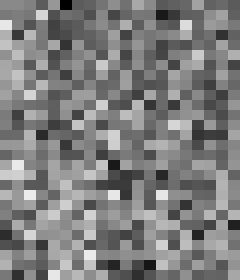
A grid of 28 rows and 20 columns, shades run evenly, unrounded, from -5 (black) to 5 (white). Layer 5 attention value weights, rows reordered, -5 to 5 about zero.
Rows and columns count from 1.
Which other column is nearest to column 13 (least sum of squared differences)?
18
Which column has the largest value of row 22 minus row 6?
5
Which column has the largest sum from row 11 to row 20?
3
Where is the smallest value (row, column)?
1, 6
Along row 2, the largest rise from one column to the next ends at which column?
4
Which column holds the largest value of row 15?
10
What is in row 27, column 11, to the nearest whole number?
0
